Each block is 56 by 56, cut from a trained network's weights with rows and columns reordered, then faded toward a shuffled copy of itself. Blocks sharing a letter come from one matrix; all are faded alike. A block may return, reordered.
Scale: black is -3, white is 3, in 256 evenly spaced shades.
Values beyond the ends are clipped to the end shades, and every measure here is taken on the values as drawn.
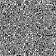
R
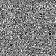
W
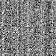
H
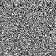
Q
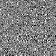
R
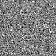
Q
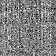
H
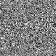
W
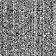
H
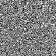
Q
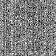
H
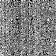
H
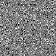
R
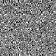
R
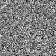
W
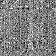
H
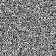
Q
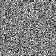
Q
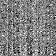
H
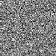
Q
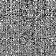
H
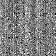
H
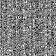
H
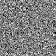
W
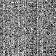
H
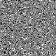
R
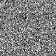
W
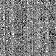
H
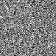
Q
